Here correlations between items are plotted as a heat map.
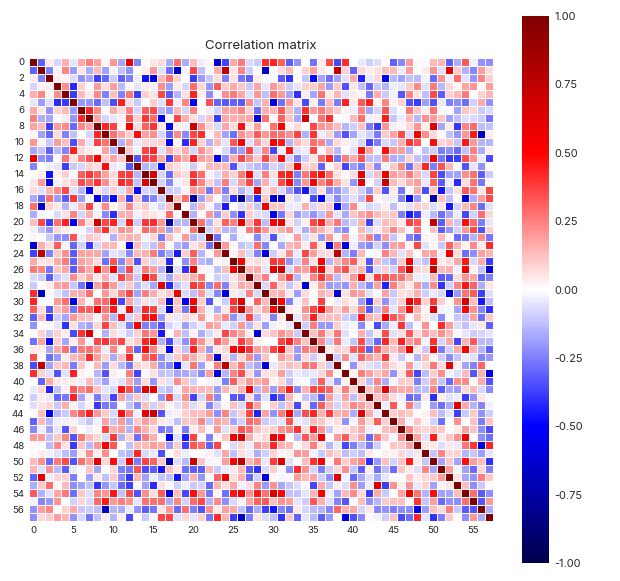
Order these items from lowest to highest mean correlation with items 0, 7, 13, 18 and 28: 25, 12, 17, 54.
17, 25, 54, 12
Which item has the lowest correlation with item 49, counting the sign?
16
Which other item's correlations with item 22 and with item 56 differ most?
9
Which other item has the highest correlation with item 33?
13
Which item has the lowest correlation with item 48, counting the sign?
56
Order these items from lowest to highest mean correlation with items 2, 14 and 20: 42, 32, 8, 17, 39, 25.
17, 42, 39, 32, 25, 8
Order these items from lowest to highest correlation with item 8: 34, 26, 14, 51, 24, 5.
5, 51, 34, 24, 14, 26
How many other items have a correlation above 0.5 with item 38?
3
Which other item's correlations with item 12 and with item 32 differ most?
0
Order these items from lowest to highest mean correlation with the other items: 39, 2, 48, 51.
2, 51, 39, 48
